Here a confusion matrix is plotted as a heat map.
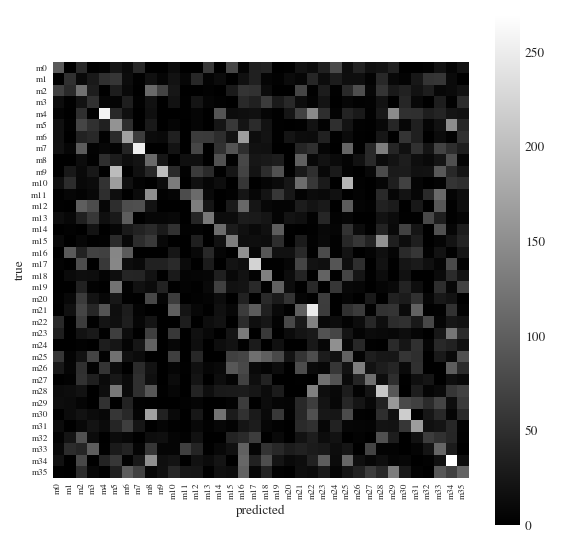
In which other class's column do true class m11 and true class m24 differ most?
m12
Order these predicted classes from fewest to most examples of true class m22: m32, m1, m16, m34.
m1, m34, m16, m32
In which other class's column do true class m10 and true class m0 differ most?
m25
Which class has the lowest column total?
m11
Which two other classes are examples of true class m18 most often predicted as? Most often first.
m23, m25
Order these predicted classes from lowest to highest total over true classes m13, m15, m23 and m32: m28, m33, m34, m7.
m7, m33, m34, m28
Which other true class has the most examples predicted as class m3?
m33
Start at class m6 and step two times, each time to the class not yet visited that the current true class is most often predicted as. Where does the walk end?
m5
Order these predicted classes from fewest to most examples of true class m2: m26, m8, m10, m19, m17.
m19, m10, m17, m26, m8
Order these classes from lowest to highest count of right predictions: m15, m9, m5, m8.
m8, m15, m5, m9
